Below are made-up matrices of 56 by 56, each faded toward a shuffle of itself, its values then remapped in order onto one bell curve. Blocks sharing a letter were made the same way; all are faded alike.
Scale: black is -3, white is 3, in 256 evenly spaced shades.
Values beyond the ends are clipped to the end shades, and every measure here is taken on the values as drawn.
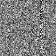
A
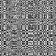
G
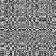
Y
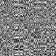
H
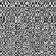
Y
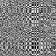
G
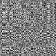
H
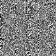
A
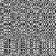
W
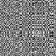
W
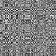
Y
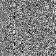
A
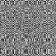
W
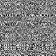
H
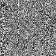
A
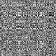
H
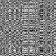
W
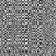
W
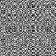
W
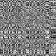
Y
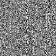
A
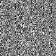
A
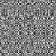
Y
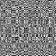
Y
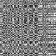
W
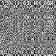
Y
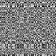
Y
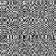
W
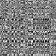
Y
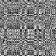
W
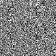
A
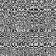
Y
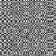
G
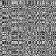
W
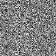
A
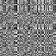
G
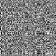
H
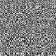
H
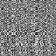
H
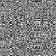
H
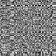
Y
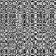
W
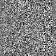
A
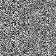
A
